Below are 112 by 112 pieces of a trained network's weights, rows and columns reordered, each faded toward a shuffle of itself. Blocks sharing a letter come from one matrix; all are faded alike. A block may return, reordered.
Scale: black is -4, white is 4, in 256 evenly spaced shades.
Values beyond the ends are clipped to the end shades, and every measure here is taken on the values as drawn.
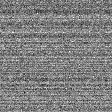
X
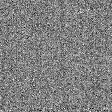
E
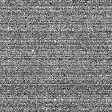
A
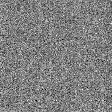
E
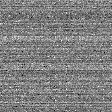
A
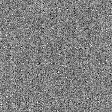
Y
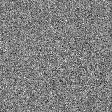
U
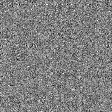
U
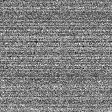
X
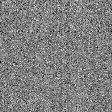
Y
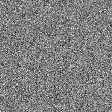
U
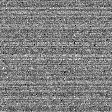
X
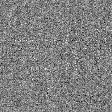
Y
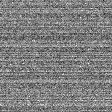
X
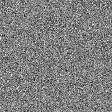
U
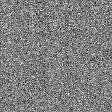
Y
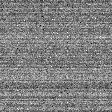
A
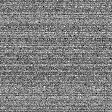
X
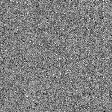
E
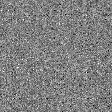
Y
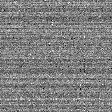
A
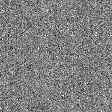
Y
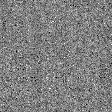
Y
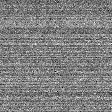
X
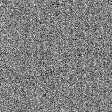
E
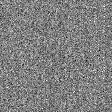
E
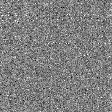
Y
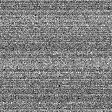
X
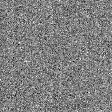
E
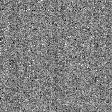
Y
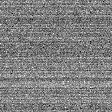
A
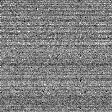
A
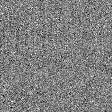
E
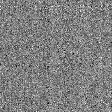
Y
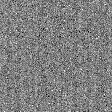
Y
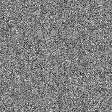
E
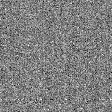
Y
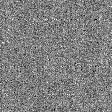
U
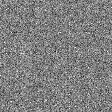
E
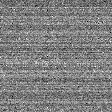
A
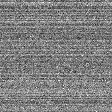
X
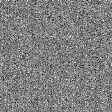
Y
